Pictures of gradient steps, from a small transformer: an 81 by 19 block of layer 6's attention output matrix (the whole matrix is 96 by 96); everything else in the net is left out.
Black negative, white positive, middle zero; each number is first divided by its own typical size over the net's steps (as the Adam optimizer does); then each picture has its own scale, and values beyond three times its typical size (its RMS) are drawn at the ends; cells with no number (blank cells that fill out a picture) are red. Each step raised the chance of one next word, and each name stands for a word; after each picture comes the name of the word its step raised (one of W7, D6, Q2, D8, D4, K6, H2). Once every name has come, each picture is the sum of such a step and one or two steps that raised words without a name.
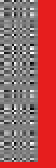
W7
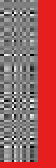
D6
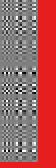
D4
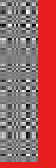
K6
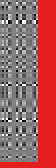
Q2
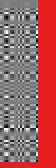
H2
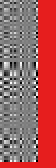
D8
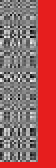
H2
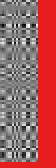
K6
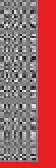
K6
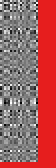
D4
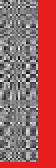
W7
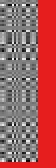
D8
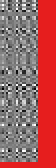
D4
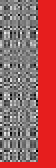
D4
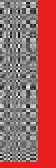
K6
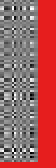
D4
